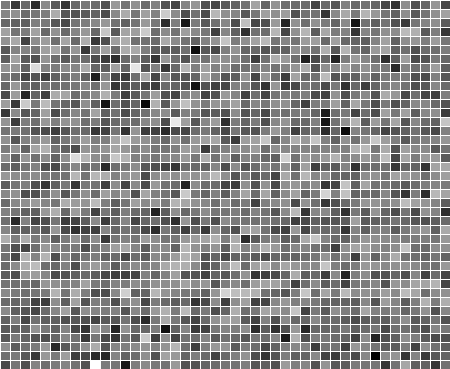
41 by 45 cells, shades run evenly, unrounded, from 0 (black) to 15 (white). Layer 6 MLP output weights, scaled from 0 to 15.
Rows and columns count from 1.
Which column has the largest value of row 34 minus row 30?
8
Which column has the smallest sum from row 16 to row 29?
34
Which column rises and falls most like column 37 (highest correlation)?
20
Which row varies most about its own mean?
12
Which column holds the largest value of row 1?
26
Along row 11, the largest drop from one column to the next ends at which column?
3
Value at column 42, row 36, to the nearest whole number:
5
